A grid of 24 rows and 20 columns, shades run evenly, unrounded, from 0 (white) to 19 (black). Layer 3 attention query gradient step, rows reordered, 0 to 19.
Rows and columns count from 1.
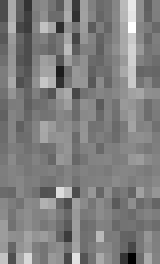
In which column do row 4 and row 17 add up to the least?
17
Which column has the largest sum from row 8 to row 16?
4
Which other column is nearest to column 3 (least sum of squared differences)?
14
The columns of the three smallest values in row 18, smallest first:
8, 9, 18
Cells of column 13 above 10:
11
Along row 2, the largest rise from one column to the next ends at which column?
10
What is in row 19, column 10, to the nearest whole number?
7
